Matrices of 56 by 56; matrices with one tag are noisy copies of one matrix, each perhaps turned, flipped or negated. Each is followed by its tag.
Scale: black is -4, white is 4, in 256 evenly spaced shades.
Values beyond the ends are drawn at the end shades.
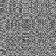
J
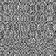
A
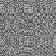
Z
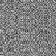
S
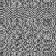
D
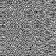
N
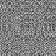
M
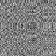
J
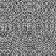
M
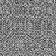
S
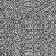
M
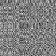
J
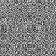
M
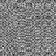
A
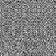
S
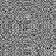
M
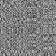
J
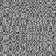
A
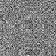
M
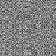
M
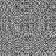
M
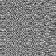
N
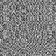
A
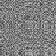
M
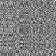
J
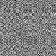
Z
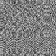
D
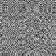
D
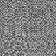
S
